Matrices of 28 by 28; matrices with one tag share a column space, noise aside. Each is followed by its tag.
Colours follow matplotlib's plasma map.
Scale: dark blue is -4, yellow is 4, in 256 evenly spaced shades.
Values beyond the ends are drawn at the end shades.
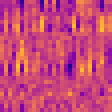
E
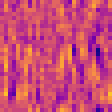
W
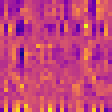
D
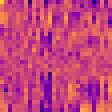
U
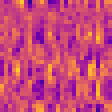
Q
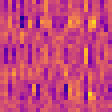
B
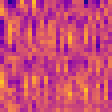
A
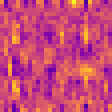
Q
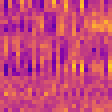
E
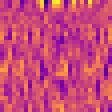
Q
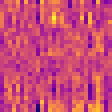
U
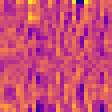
U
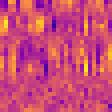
E
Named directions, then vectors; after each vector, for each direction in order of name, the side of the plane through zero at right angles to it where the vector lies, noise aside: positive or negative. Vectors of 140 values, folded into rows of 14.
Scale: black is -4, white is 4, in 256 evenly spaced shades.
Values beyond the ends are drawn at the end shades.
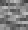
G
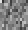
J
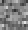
positive, positive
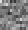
negative, positive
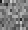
positive, negative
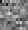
positive, negative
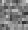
negative, negative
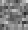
negative, negative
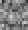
positive, positive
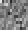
negative, positive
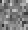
negative, negative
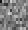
positive, negative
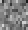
positive, positive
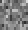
negative, negative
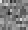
negative, positive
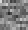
negative, positive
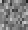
positive, positive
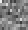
negative, positive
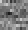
negative, positive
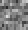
negative, negative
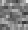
negative, negative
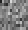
positive, negative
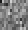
positive, negative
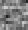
positive, positive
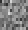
positive, negative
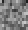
positive, positive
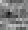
negative, positive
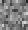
positive, positive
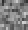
positive, positive
